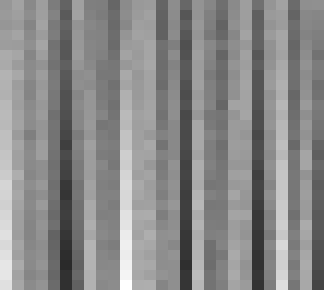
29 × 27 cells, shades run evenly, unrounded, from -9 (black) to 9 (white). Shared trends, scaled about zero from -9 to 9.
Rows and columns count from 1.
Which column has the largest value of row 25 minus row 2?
11
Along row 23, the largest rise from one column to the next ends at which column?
17
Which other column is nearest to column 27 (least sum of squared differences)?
5
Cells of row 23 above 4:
3
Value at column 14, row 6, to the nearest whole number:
-1
